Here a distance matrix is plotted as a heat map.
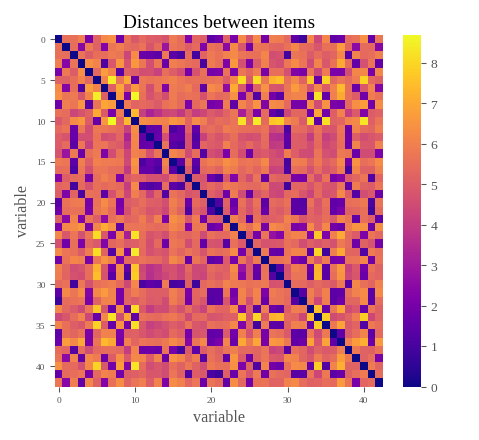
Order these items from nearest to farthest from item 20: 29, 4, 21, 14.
21, 4, 14, 29
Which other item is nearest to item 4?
8
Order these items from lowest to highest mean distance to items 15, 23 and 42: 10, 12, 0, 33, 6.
12, 0, 6, 33, 10
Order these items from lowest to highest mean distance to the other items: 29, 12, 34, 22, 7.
12, 29, 22, 7, 34
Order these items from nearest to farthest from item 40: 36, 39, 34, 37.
39, 36, 37, 34
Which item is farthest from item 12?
10
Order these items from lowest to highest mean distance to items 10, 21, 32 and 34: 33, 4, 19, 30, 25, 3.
4, 25, 19, 30, 3, 33
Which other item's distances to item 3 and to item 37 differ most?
6
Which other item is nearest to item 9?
29
